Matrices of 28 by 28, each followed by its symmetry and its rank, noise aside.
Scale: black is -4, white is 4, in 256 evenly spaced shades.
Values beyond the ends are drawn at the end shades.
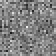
symmetric, rank five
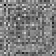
symmetric, rank four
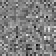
antisymmetric, rank six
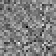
symmetric, rank five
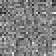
no symmetry, rank five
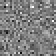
antisymmetric, rank six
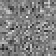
antisymmetric, rank six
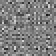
antisymmetric, rank six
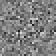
no symmetry, rank six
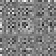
symmetric, rank four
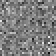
no symmetry, rank six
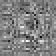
no symmetry, rank four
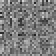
no symmetry, rank four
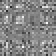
symmetric, rank four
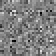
symmetric, rank four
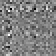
antisymmetric, rank four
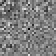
symmetric, rank five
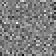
no symmetry, rank six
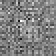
no symmetry, rank four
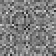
symmetric, rank four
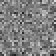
no symmetry, rank five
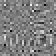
no symmetry, rank four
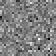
symmetric, rank six
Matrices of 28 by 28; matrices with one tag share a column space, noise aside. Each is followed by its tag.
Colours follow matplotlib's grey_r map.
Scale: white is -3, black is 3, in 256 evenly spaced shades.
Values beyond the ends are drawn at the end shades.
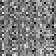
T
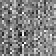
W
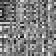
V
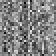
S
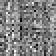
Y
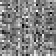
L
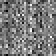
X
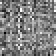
L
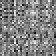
V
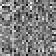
S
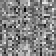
T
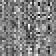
T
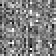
X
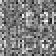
X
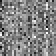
Y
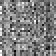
Y
